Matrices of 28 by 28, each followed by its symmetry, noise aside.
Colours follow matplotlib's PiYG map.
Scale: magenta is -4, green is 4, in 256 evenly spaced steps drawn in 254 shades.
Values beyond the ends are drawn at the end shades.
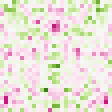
mirrored left to right.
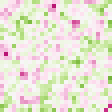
symmetric.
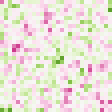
symmetric.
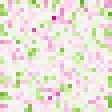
same after a half turn.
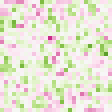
same after a half turn.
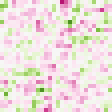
same after a half turn.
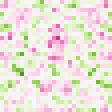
mirrored left to right.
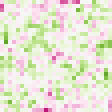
same after a half turn.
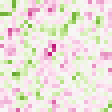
symmetric.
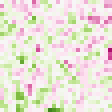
antisymmetric.
